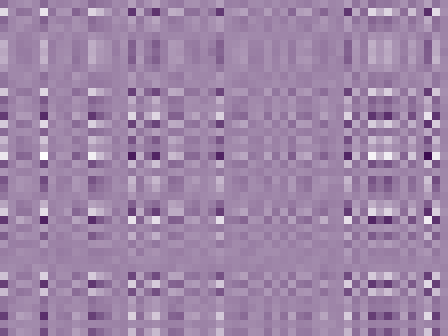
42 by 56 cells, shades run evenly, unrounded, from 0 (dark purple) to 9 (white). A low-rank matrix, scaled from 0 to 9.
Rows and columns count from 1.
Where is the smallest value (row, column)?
20, 54
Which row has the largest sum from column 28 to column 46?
28
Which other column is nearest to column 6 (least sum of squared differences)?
47
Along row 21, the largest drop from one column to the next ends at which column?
55
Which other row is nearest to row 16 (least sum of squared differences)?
12
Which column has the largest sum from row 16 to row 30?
6
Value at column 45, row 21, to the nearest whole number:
4
